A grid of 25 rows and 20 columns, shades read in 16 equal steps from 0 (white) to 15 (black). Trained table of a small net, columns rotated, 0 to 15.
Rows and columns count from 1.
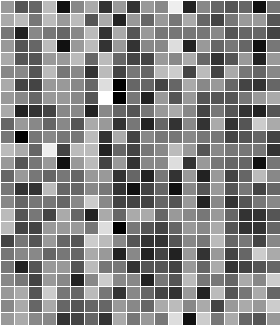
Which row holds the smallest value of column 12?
6
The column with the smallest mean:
4
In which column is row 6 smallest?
13
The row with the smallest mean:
24
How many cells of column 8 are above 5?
16
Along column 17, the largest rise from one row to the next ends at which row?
7
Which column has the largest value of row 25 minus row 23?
14
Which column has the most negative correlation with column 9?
8
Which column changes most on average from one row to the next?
19
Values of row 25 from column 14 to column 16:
14 3 8
